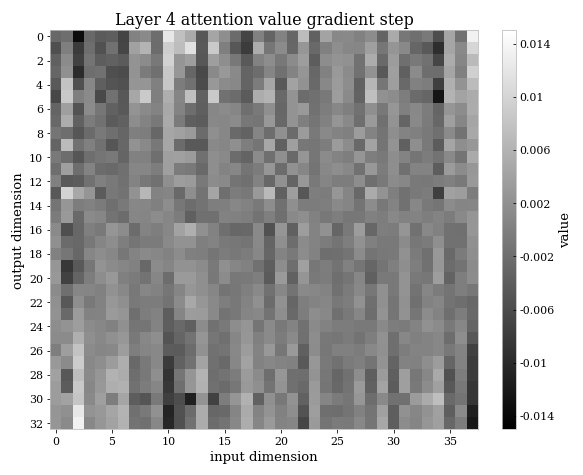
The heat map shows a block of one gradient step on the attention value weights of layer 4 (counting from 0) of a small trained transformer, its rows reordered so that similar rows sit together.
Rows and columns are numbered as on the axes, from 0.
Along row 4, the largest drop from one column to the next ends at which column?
2
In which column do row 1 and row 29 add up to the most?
12
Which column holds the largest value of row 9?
1
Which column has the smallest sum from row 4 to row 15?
34
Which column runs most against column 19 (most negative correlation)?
20
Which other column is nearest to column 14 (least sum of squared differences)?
8
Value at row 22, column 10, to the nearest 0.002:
-0.002
